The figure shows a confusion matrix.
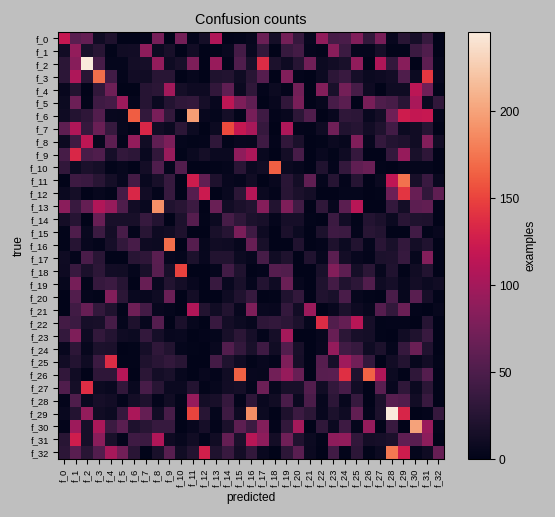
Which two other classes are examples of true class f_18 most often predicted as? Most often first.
f_10, f_23
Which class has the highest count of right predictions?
f_2
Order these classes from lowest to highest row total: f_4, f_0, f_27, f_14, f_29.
f_14, f_27, f_4, f_0, f_29
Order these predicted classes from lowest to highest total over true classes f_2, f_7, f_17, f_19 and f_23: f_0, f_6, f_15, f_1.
f_6, f_0, f_15, f_1
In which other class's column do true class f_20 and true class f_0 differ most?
f_13
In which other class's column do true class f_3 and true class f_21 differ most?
f_31
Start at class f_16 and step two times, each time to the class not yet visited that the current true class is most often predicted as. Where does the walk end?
f_1
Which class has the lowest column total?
f_32
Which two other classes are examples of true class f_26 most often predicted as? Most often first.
f_15, f_24
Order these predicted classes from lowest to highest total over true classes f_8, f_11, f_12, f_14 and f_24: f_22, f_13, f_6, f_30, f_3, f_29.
f_22, f_13, f_3, f_30, f_6, f_29
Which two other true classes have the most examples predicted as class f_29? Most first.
f_11, f_12
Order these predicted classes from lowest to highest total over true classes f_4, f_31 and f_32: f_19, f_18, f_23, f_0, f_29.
f_18, f_0, f_19, f_23, f_29
